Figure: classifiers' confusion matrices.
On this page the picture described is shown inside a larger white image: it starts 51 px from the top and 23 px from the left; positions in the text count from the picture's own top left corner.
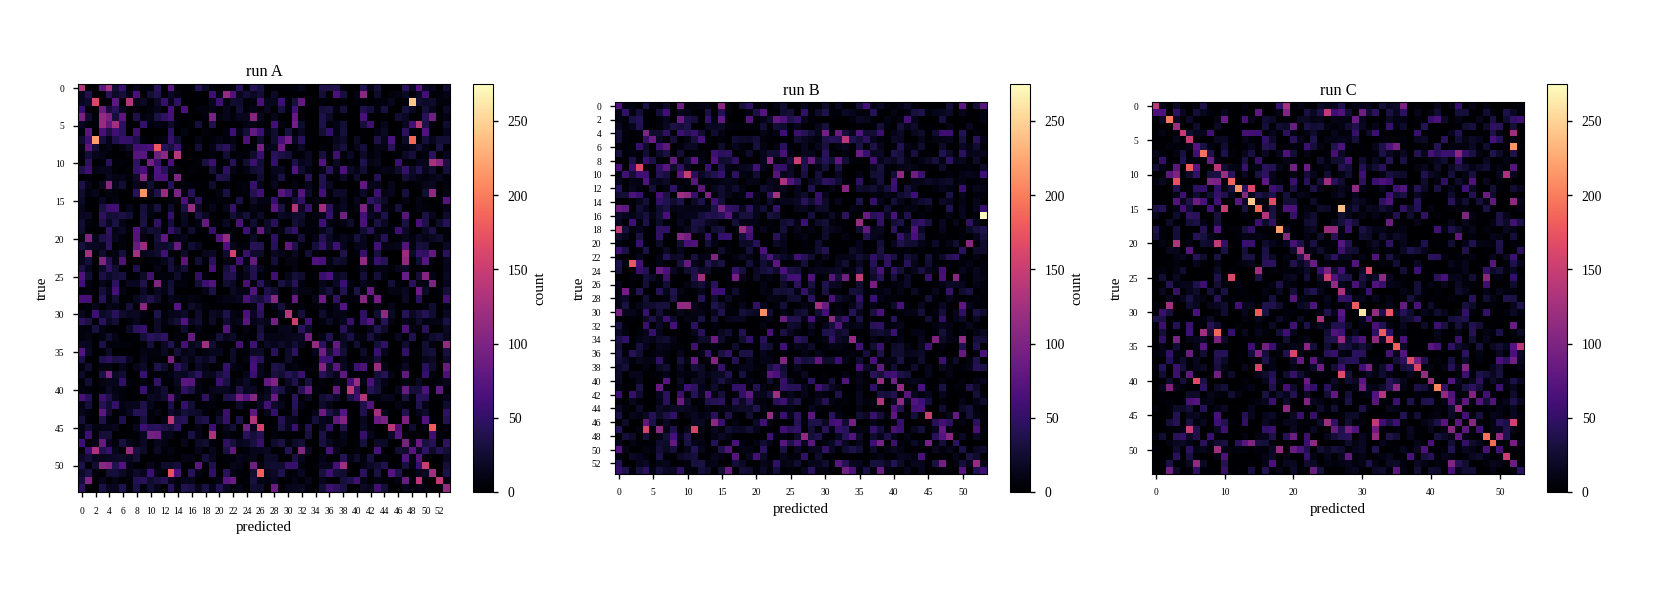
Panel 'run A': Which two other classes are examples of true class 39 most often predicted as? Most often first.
40, 28
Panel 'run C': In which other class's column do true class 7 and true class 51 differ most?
44
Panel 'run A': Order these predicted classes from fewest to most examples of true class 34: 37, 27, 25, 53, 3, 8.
8, 27, 3, 25, 37, 53
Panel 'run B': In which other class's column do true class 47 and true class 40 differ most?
4
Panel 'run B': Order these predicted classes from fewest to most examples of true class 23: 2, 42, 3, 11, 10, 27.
11, 27, 42, 3, 10, 2
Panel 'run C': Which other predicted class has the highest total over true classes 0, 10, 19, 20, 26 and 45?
3
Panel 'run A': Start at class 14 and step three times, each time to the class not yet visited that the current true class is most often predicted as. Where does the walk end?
11
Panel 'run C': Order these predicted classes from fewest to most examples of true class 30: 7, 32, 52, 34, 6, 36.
7, 52, 36, 6, 32, 34
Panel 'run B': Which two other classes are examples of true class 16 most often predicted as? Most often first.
53, 36
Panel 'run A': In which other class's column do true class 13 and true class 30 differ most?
44
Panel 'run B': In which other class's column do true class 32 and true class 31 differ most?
24
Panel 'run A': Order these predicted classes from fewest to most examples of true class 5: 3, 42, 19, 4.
19, 42, 4, 3
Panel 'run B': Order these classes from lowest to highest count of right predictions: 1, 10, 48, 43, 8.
1, 43, 8, 48, 10
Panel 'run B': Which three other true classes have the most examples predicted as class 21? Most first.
30, 1, 46
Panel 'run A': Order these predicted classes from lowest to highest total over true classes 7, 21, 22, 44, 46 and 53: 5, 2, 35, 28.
5, 35, 28, 2
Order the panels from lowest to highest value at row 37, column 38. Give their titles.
run B, run A, run C
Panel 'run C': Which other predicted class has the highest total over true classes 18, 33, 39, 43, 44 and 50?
9
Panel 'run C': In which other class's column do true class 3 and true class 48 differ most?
32
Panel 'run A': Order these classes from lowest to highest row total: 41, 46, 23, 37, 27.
27, 46, 37, 23, 41
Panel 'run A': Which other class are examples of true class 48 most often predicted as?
2
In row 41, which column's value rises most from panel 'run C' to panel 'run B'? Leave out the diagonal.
6
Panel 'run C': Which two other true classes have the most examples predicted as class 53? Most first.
35, 2
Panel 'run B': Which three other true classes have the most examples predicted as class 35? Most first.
25, 17, 7
